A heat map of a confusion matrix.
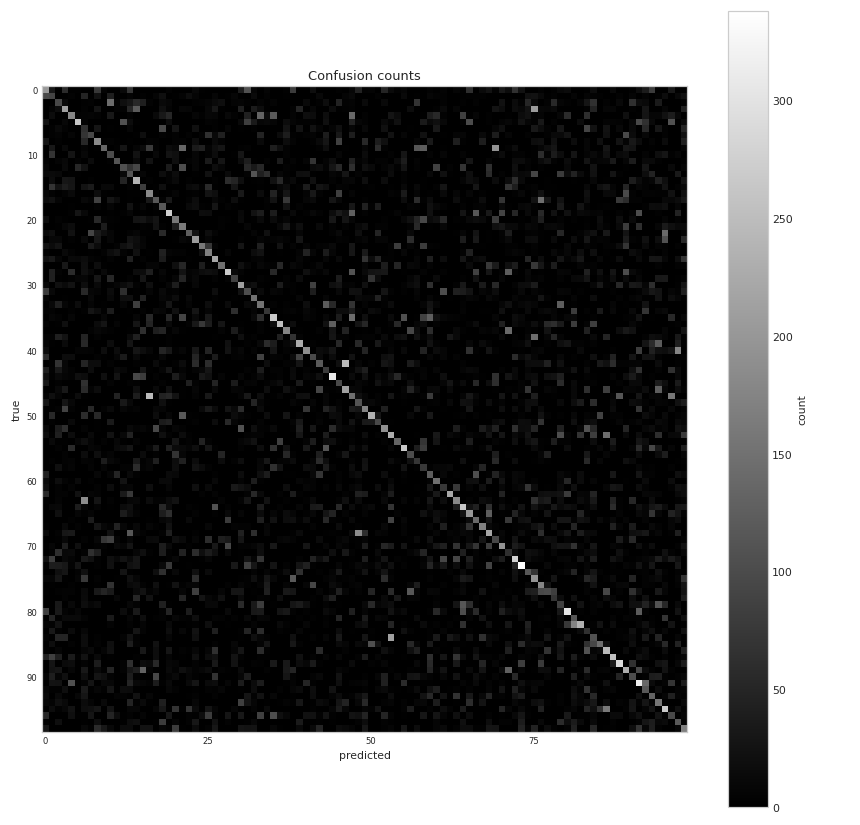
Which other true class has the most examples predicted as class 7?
22
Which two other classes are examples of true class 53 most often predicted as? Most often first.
86, 79
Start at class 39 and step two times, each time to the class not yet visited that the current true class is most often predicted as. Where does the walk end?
30
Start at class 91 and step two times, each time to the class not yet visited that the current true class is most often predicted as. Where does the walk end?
83
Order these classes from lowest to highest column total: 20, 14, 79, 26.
20, 26, 79, 14
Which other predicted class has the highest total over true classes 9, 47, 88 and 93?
16
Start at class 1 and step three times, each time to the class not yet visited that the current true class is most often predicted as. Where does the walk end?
61
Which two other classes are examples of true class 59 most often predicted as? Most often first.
66, 42
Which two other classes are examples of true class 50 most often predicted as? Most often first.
21, 85
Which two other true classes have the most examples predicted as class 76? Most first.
17, 77
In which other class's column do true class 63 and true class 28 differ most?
6
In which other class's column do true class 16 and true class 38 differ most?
75
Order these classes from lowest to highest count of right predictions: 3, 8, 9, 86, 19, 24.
9, 24, 8, 3, 86, 19
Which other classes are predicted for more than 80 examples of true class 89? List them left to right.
15, 71, 91
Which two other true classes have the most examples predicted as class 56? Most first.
77, 37
